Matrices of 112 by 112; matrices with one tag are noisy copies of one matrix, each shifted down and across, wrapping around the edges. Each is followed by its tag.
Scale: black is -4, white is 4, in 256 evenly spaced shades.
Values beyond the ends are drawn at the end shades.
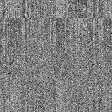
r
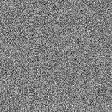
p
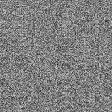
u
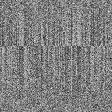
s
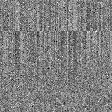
s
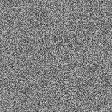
p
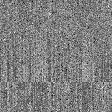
r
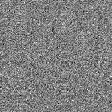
u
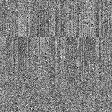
r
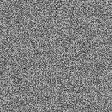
p
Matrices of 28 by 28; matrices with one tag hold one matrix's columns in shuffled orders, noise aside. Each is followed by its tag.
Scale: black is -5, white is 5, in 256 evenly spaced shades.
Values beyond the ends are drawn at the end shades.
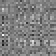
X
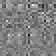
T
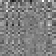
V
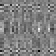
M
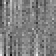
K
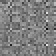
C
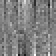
K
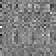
T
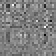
T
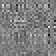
T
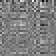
V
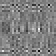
M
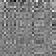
V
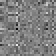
C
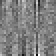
K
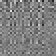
V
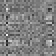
X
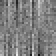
K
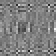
M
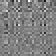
V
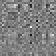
T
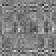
M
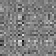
X
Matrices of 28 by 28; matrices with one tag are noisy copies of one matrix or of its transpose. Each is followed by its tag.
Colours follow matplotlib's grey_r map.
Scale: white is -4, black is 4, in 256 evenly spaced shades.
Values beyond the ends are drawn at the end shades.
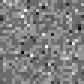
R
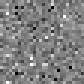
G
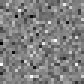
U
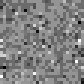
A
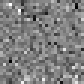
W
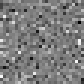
A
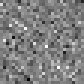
R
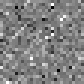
G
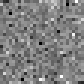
A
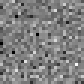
U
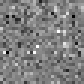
G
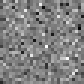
R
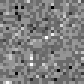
G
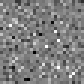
R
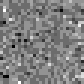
W
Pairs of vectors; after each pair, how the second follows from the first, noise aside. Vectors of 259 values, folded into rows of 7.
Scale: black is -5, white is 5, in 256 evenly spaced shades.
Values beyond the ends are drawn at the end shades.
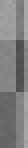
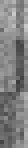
copied.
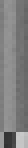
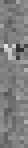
wrapped around, negated, partly zeroed.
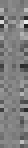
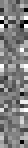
negated, scaled up.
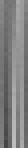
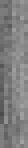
wrapped around, negated, shrunk.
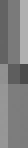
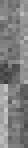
reversed.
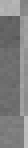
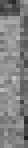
negated.
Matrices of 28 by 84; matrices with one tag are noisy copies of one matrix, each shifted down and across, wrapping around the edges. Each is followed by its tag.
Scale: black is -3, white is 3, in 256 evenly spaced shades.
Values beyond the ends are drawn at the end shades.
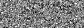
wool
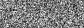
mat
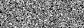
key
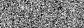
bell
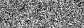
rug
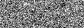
bell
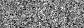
key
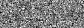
mat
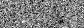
bell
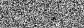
bell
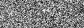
bell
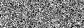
key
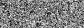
rug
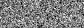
rug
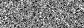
key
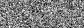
rug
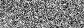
rug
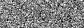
mat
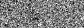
bell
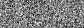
wool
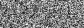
rug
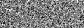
wool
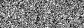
key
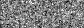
rug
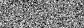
wool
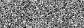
key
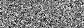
wool
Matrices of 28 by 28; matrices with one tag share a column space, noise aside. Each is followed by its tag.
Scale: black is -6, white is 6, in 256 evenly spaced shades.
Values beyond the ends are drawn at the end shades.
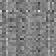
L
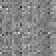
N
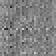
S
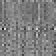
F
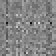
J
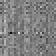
N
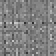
J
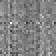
J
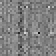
N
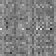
S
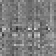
F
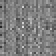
S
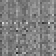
J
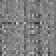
J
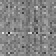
N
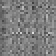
N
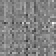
J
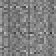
N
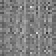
N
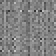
L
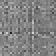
N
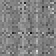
N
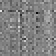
L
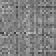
N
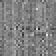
F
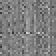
N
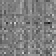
J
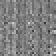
J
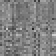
F
